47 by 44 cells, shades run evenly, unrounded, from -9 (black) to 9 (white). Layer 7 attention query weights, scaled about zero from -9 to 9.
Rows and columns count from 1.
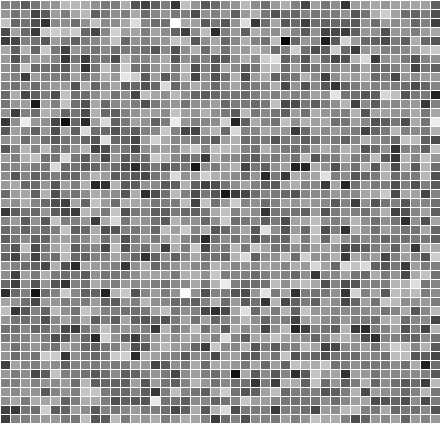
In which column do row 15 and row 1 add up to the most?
9
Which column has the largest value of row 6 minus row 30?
5
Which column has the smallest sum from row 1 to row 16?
4
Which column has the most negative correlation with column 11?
7
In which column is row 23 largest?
24
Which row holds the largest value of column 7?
18
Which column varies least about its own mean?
8
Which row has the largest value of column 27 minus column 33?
26
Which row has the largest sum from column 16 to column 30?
38
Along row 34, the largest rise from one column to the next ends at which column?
28
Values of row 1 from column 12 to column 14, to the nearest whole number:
0 3 -3
